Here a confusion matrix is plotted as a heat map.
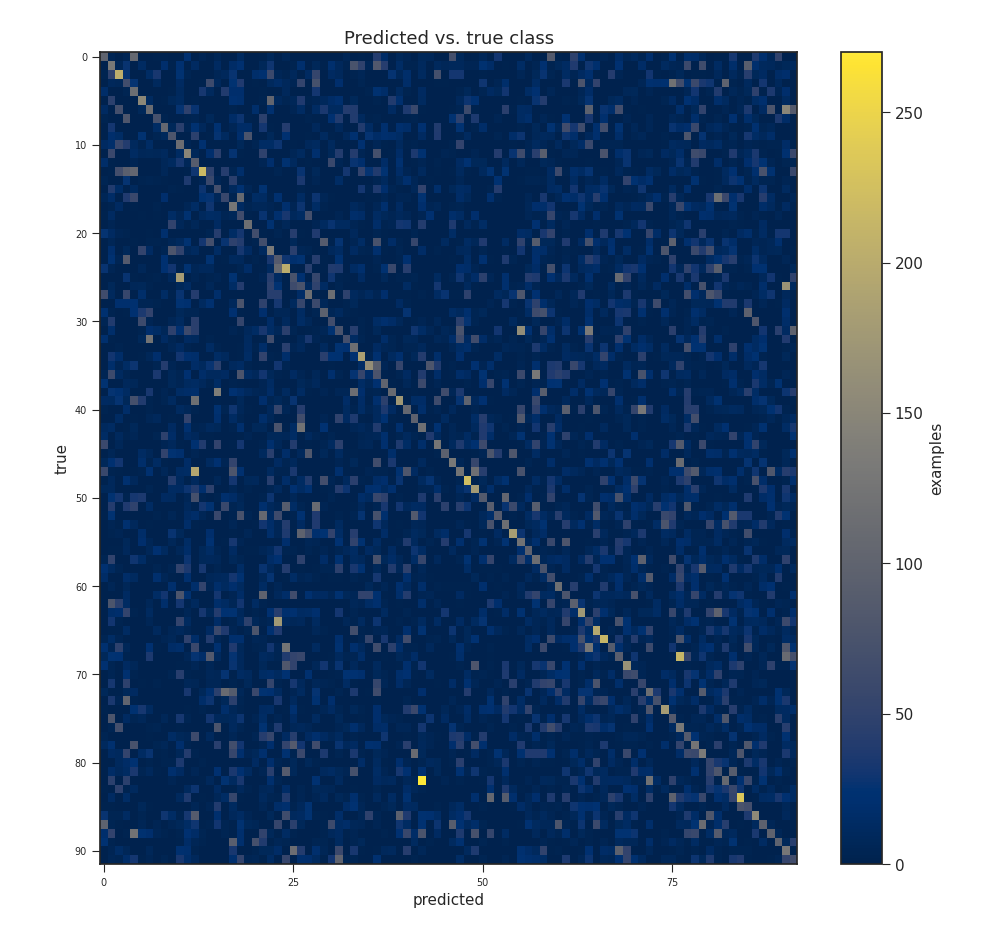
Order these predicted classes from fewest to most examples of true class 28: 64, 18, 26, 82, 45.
45, 64, 82, 26, 18
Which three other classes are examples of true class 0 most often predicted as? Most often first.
4, 59, 46
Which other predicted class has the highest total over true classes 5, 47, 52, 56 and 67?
12
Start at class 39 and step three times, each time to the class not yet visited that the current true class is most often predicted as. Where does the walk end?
86
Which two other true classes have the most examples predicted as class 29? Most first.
21, 48
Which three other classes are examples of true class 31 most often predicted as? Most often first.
55, 64, 91
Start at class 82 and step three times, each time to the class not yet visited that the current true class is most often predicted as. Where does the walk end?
90
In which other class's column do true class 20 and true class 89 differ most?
17
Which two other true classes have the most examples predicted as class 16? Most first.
72, 51
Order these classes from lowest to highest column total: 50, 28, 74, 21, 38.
38, 74, 50, 28, 21
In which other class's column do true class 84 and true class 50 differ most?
51
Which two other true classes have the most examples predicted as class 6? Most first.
32, 29
